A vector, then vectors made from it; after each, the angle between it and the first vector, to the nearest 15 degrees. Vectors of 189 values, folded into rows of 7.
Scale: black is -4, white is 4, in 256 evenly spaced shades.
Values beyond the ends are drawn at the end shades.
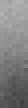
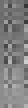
120 degrees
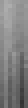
30 degrees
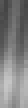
150 degrees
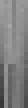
45 degrees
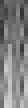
135 degrees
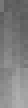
165 degrees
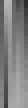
120 degrees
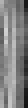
90 degrees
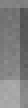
135 degrees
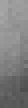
15 degrees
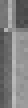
105 degrees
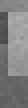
60 degrees
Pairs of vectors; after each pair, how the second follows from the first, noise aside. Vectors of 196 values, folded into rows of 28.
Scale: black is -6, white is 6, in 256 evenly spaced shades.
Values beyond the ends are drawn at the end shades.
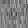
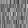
negated.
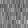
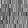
wrapped around, negated.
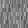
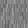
wrapped around, negated, shrunk.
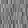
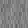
negated, shrunk.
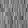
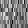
scaled up.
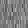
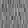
reversed, negated, partly zeroed.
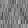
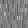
reversed, negated, partly zeroed.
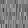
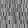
shuffled.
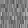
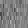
reversed, negated, partly zeroed.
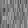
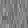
negated, shrunk.
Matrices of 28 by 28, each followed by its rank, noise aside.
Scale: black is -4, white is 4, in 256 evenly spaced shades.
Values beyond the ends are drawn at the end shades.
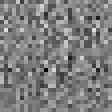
six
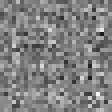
eight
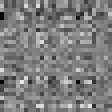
three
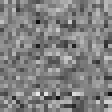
four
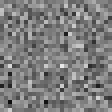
six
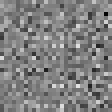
six
